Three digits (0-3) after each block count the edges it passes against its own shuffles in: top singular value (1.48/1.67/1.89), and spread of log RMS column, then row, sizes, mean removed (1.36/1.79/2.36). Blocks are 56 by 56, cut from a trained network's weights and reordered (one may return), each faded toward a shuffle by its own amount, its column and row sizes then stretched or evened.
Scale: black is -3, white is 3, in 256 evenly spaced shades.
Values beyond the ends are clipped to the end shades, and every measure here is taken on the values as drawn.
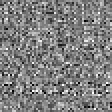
2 0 3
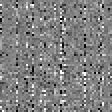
0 3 2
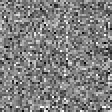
0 1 1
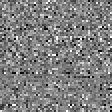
0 1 3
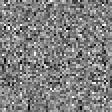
2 2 1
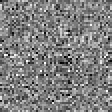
2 1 2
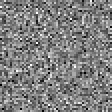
1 2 0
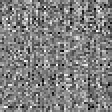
1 0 2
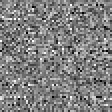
0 1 2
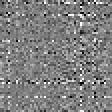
2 3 3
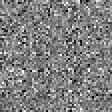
1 2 2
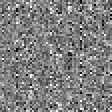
0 3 1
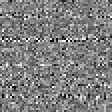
2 1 3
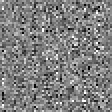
0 3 0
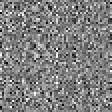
2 2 2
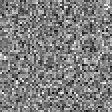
2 0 0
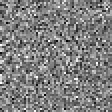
1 1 0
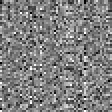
2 3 0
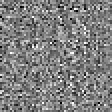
2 2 2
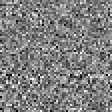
2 0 2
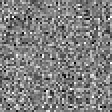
2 0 2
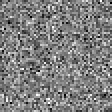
1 0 1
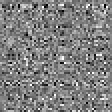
3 2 3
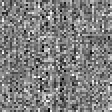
1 2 0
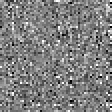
0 2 1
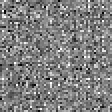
0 1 2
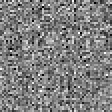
1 2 1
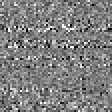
0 0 3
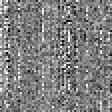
2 3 1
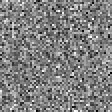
1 0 0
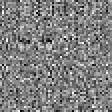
2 2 2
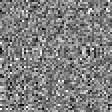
2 1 1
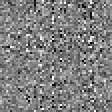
0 3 1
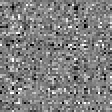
1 2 3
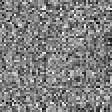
2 0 2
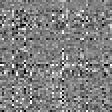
2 3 3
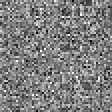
1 1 0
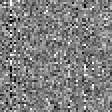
0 3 0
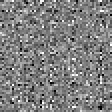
0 3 2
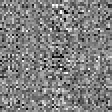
2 3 2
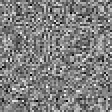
2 0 1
